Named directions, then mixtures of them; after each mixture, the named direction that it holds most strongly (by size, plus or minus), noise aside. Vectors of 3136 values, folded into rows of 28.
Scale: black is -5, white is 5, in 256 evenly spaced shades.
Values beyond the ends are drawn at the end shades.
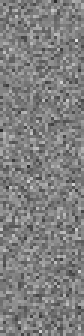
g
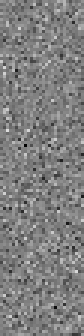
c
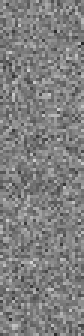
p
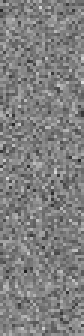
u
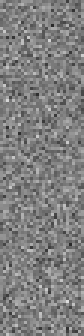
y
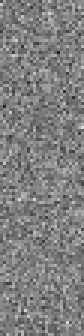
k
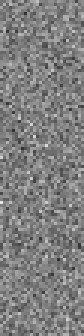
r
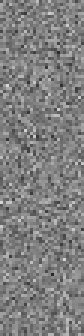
r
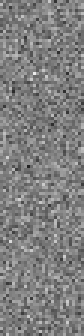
k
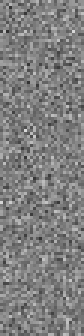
r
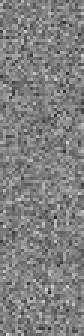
y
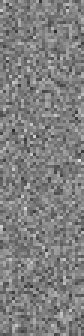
p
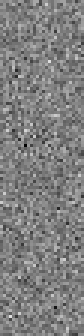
c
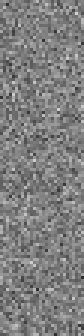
p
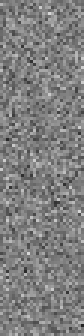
u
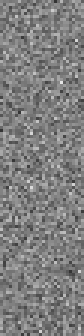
g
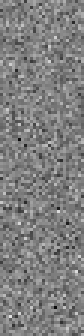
c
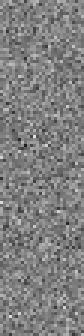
r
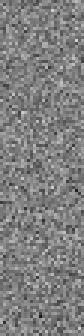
g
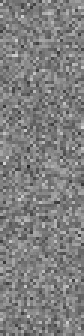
k
